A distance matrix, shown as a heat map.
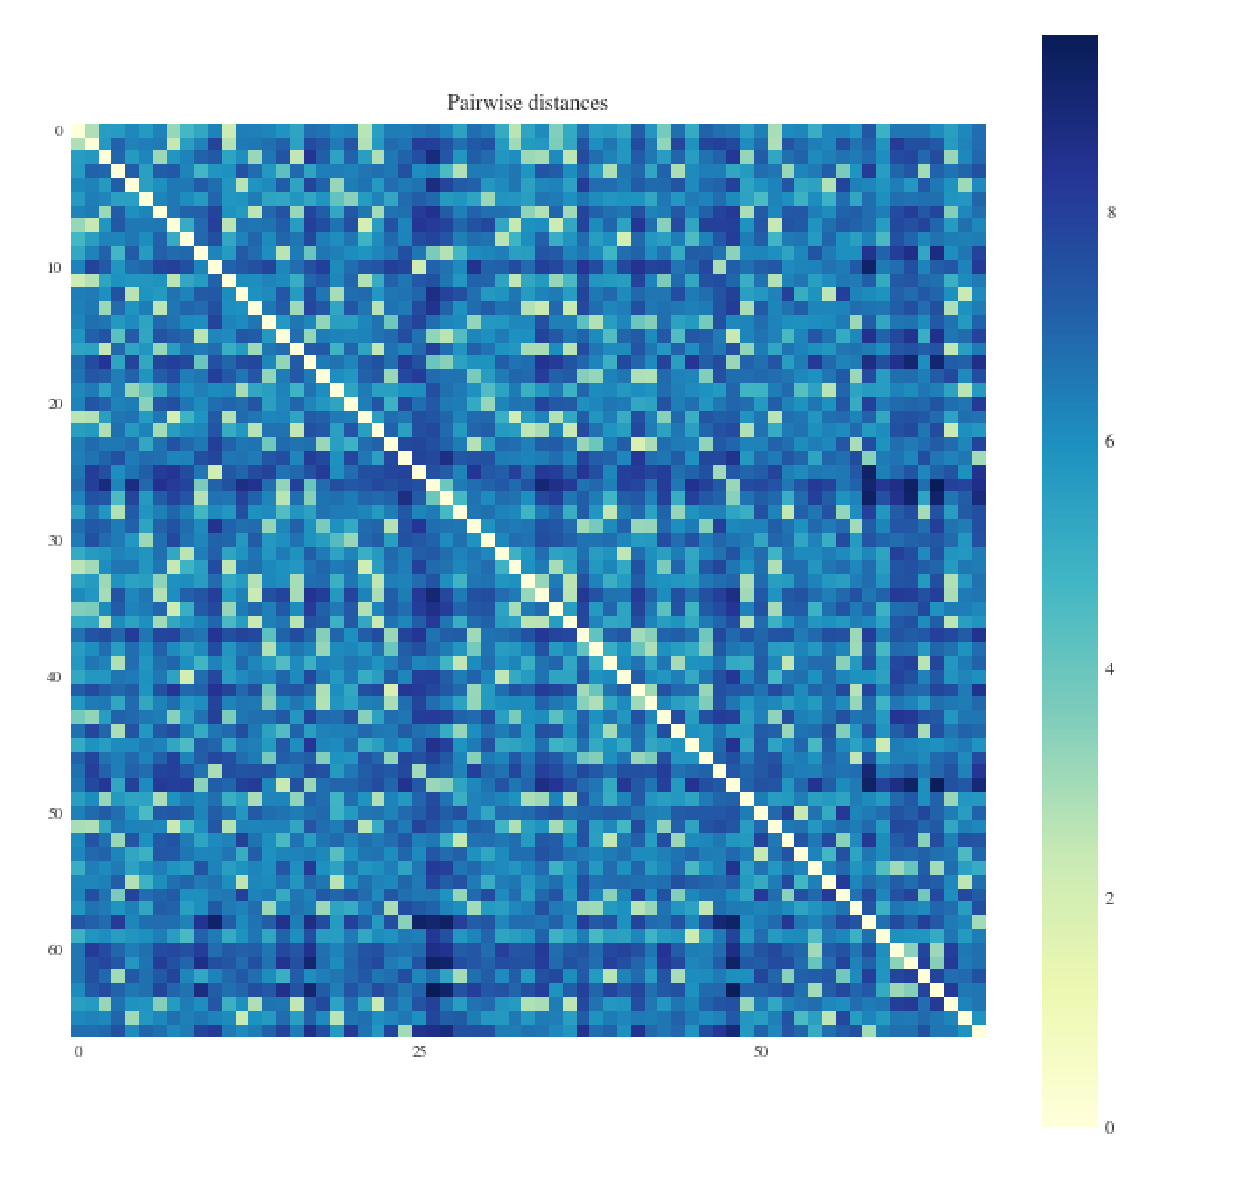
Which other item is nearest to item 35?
7
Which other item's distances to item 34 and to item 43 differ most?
13
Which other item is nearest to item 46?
57
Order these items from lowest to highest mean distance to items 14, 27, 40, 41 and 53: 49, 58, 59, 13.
59, 49, 13, 58
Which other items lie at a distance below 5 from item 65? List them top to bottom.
4, 12, 19, 53, 55
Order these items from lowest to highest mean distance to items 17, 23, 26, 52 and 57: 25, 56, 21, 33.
56, 33, 21, 25
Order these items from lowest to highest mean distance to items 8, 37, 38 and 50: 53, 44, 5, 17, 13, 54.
53, 5, 54, 44, 17, 13
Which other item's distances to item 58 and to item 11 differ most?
0
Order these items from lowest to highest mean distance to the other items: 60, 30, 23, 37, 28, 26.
28, 23, 30, 37, 60, 26
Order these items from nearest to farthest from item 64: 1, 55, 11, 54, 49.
49, 11, 1, 55, 54
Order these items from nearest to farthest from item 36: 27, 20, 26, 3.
3, 27, 20, 26
